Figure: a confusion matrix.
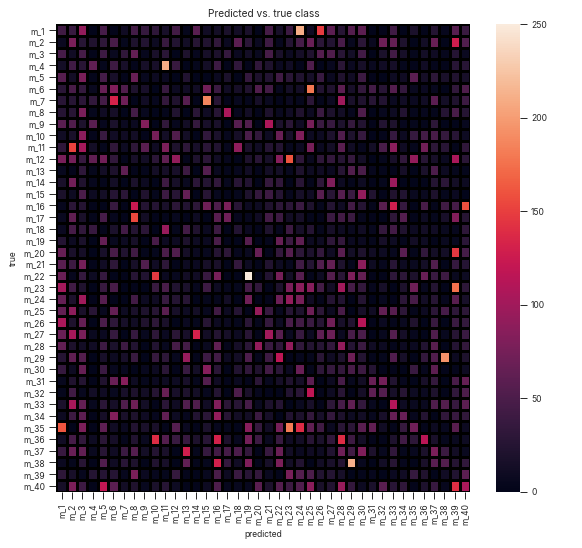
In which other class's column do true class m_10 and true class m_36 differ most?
m_16
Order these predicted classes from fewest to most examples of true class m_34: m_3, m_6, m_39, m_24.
m_24, m_39, m_3, m_6
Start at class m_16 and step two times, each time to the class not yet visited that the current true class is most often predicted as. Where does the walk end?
m_39
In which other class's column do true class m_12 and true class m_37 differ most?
m_23
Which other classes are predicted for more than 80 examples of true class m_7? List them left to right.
m_6, m_15, m_28
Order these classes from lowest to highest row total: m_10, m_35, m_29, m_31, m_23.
m_31, m_10, m_29, m_23, m_35
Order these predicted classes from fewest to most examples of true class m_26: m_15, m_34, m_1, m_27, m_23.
m_34, m_15, m_23, m_27, m_1
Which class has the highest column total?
m_3
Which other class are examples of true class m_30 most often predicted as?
m_15
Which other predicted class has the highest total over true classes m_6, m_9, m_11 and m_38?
m_25
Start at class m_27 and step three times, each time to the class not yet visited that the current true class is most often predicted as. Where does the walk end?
m_2
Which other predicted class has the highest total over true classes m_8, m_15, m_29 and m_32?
m_38
